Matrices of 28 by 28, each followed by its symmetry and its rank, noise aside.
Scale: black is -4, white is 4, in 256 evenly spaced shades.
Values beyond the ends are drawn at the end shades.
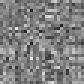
no symmetry, rank six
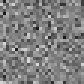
antisymmetric, rank six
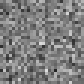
no symmetry, rank eight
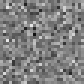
no symmetry, rank eight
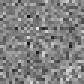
symmetric, rank eight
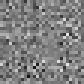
antisymmetric, rank eight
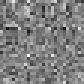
no symmetry, rank six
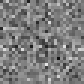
symmetric, rank seven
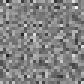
no symmetry, rank six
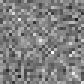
symmetric, rank six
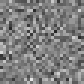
no symmetry, rank six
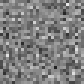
no symmetry, rank eight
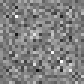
symmetric, rank seven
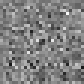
no symmetry, rank eight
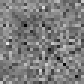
symmetric, rank eight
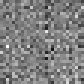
no symmetry, rank six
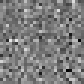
no symmetry, rank eight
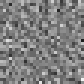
antisymmetric, rank six
